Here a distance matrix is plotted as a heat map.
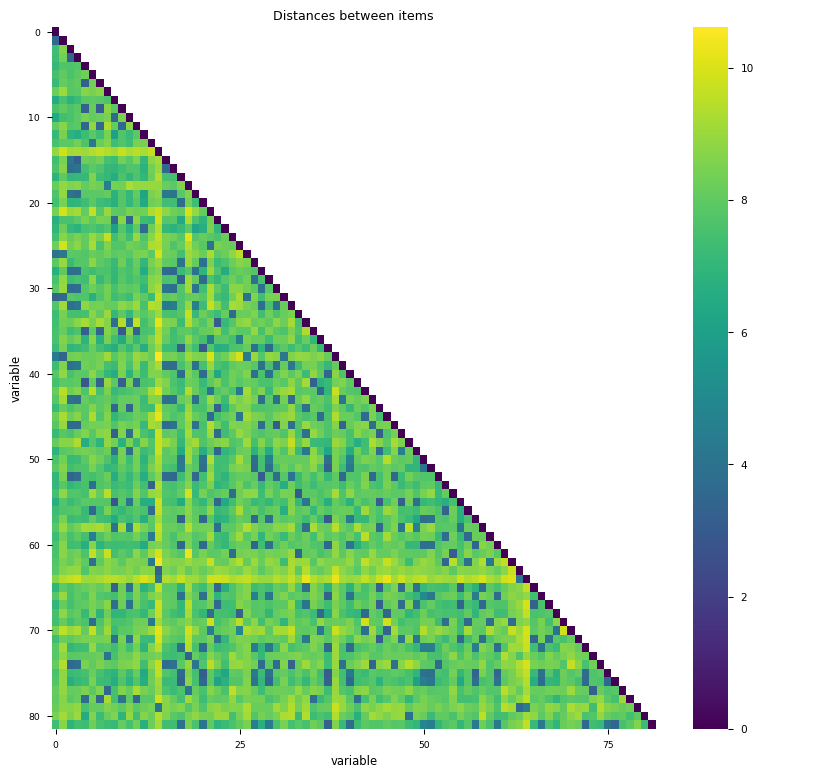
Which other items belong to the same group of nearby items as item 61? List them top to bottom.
24, 33, 54
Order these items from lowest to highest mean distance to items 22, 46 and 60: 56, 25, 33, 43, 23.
43, 23, 33, 56, 25
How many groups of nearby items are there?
12
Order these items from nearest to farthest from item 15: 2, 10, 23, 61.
2, 23, 10, 61
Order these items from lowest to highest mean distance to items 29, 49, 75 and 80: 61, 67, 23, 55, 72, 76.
76, 72, 55, 67, 23, 61
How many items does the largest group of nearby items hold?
15
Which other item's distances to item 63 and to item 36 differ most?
14
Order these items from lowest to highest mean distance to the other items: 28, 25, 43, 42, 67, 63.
28, 67, 43, 42, 25, 63
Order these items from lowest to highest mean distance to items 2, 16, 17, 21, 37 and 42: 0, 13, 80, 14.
0, 80, 13, 14
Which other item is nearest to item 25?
68
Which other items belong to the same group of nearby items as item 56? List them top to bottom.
5, 13, 53, 59, 62, 69
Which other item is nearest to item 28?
52
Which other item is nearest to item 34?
22
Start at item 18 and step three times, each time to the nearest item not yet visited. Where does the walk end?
7
